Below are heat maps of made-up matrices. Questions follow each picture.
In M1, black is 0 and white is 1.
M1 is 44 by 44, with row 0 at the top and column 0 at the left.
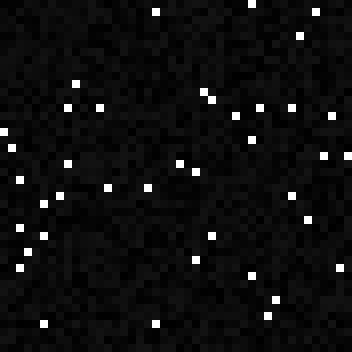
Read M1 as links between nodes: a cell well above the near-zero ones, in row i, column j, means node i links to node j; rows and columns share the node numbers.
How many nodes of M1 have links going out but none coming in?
11
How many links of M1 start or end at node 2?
3
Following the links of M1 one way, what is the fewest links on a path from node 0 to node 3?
2
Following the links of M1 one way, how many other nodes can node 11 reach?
2
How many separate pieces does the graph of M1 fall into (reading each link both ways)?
8
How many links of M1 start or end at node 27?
1
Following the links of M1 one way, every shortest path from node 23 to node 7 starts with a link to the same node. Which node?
node 13
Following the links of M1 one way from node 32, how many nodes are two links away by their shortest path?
2
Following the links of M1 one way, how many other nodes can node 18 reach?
9
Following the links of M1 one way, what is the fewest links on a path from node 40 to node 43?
2
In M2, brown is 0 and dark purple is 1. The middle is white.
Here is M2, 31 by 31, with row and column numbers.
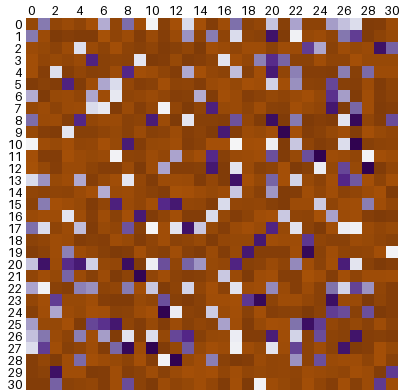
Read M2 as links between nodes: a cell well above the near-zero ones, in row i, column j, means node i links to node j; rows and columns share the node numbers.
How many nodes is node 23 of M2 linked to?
5
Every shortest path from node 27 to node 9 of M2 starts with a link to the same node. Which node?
node 20
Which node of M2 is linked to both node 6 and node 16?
node 25
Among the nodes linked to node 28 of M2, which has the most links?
node 22
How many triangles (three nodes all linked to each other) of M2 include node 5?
6
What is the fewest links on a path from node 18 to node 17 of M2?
4
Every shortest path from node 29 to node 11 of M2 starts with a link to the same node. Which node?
node 2
